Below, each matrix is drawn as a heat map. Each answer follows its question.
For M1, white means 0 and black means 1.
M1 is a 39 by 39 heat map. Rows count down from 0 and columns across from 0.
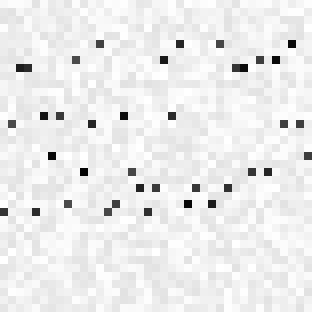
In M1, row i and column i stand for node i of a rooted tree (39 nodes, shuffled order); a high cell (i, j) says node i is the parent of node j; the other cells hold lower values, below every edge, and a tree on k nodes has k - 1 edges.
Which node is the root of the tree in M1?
25
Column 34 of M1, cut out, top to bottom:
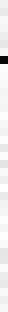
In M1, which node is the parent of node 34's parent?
14
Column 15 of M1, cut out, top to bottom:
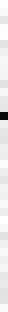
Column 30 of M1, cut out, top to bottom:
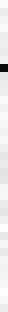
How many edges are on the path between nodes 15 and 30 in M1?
4
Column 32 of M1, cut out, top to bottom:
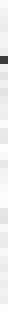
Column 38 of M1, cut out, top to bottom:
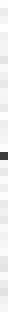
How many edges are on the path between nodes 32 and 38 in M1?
6
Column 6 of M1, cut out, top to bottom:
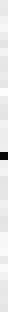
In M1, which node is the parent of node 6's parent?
23
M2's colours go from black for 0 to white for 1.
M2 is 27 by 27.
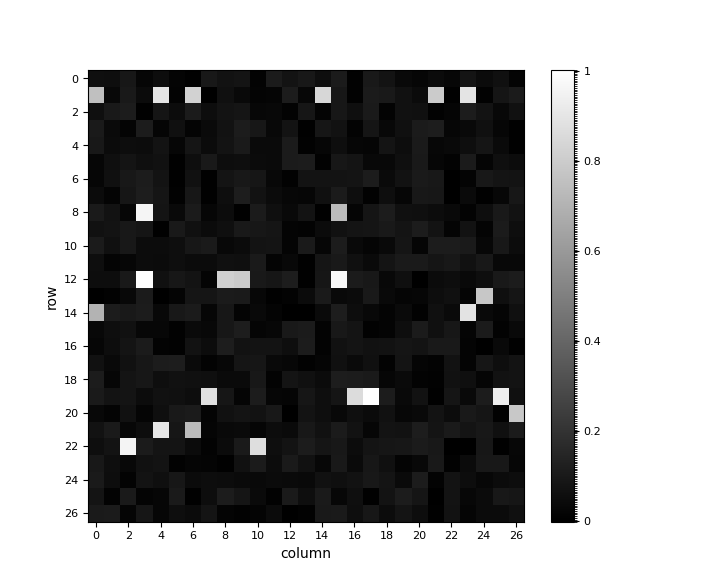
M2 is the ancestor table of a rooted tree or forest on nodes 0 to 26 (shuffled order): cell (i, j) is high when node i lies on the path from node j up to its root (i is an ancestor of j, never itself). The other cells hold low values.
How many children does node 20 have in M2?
1
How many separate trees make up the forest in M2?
9
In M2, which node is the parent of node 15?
8
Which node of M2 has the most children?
19
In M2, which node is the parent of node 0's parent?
1
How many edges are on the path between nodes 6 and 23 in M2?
4
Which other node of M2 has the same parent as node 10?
2
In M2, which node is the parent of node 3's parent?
12
